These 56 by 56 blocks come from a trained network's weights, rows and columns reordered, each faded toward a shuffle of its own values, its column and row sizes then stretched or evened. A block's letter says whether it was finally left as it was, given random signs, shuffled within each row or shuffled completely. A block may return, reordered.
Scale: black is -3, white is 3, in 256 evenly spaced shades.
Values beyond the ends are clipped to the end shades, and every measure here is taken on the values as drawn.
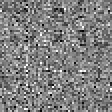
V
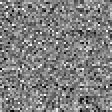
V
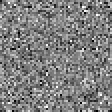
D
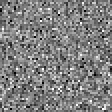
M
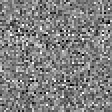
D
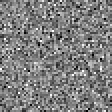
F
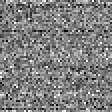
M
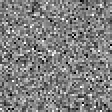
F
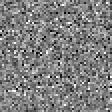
M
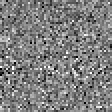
D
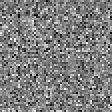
D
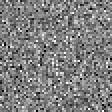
F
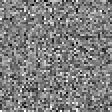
D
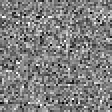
M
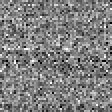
M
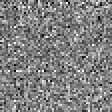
D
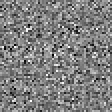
V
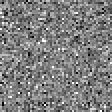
D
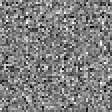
D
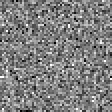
M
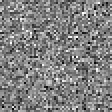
D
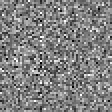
D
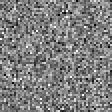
F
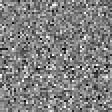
D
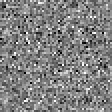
D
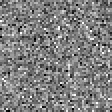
F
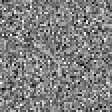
F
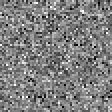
M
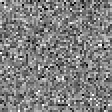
M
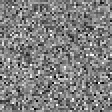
M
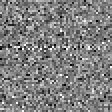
M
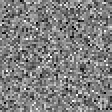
F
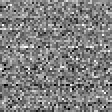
M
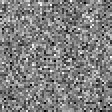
F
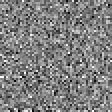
M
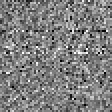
D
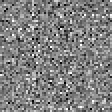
D
